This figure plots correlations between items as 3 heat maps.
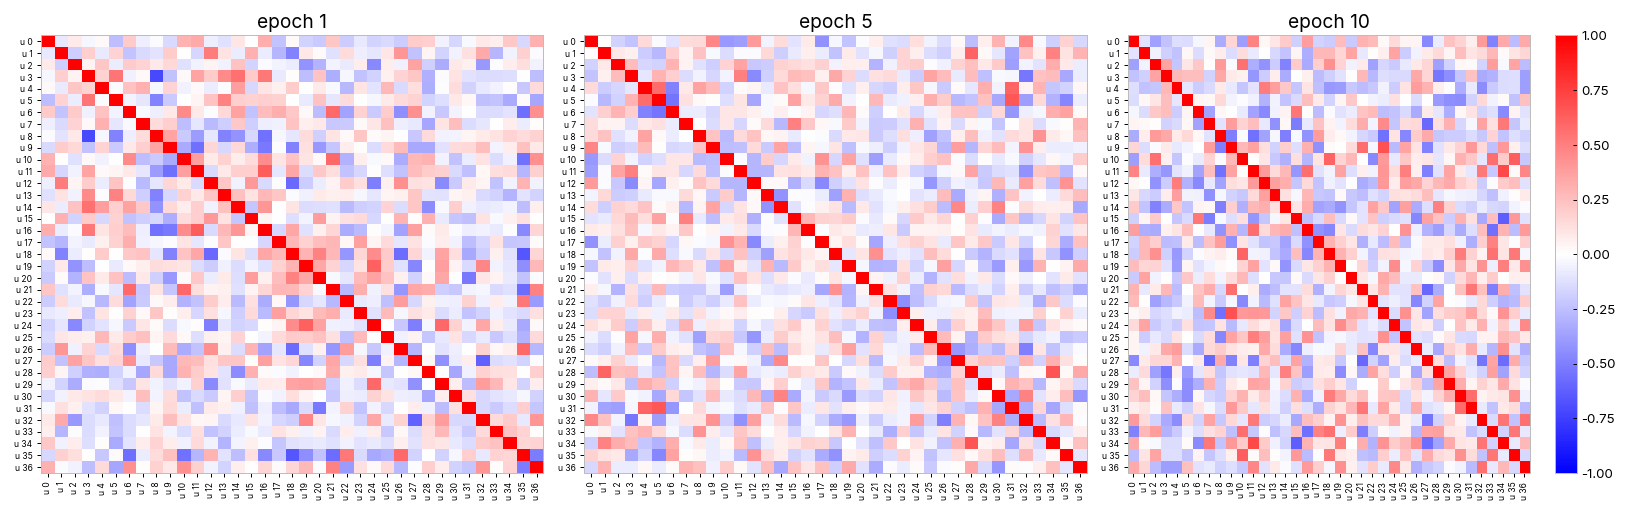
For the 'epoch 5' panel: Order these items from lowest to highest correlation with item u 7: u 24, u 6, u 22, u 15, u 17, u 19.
u 22, u 6, u 17, u 19, u 24, u 15
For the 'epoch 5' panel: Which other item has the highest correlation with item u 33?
u 8
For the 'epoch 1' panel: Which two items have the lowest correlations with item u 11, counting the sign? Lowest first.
u 9, u 8
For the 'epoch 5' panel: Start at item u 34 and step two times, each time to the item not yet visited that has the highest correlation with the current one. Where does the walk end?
u 1
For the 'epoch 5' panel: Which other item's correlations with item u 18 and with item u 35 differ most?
u 5
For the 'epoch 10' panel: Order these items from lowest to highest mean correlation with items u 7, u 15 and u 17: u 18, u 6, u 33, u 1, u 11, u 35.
u 11, u 6, u 35, u 1, u 18, u 33
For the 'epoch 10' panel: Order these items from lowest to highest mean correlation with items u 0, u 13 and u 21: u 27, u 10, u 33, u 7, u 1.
u 33, u 27, u 10, u 1, u 7
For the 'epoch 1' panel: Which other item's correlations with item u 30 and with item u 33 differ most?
u 28
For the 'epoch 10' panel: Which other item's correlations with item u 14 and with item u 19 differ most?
u 28
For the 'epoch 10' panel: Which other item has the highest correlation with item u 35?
u 10
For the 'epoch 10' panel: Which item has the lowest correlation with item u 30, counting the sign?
u 5
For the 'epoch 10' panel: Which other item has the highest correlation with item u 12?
u 4
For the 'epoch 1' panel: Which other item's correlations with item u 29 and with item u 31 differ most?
u 20
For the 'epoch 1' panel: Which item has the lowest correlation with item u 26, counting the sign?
u 18
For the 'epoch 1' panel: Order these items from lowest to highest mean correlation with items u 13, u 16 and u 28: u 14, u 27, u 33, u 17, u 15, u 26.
u 26, u 33, u 17, u 14, u 15, u 27
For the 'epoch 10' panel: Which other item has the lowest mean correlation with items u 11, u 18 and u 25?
u 8
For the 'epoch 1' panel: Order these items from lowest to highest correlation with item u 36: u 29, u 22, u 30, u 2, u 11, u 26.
u 22, u 26, u 30, u 2, u 29, u 11
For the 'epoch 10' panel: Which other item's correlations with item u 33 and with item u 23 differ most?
u 9
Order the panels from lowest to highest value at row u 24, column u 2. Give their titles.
epoch 1, epoch 10, epoch 5
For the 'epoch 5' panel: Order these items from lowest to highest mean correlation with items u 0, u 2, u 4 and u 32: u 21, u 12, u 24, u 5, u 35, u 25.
u 21, u 25, u 5, u 35, u 12, u 24
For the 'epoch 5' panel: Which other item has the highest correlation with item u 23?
u 29
